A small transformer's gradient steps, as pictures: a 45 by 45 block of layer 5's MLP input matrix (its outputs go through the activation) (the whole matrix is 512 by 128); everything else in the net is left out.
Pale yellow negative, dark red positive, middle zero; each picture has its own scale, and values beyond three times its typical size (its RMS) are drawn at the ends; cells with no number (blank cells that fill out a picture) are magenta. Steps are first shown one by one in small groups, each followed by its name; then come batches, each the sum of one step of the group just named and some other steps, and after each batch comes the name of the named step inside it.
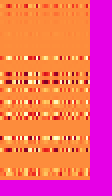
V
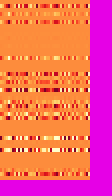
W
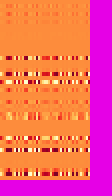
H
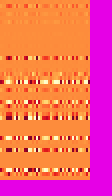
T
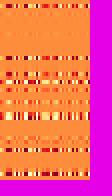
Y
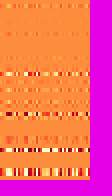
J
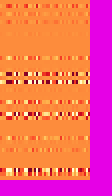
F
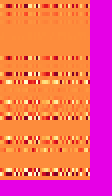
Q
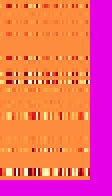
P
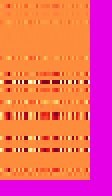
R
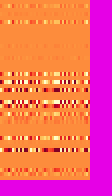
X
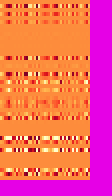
Q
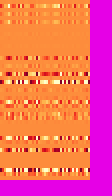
T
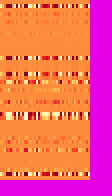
Y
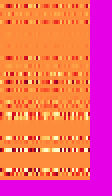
W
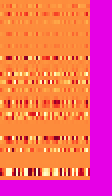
P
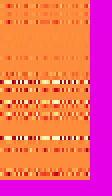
X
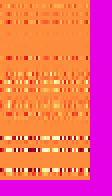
J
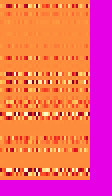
F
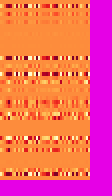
H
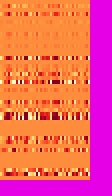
R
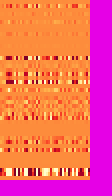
P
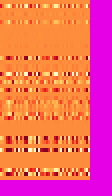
R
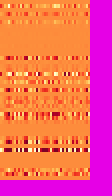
R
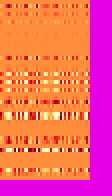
J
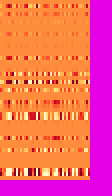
P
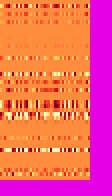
W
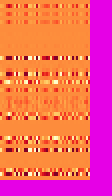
H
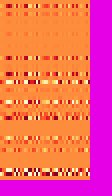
Q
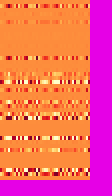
T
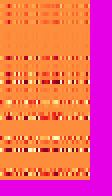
R
